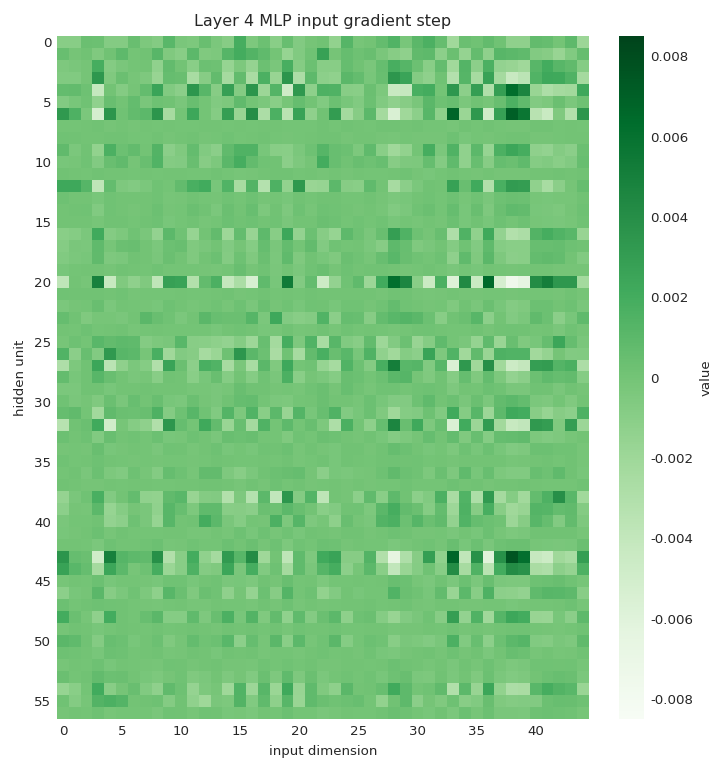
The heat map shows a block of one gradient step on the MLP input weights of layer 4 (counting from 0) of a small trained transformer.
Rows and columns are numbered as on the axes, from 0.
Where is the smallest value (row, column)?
20, 38
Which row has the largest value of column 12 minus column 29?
4
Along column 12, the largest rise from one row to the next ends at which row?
27
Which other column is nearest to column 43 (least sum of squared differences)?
9
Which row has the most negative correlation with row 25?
23
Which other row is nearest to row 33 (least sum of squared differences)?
14
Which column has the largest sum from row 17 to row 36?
28
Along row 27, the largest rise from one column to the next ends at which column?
34
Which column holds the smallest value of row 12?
3
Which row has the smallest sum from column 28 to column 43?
44
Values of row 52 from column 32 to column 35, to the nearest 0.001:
0 0 0 0
